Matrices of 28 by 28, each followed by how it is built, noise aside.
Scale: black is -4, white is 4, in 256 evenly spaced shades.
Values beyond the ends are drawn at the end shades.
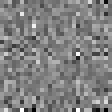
low rank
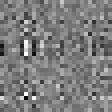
low rank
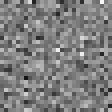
low rank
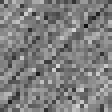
Hankel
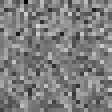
repeating columns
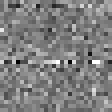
uneven rows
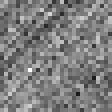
Hankel
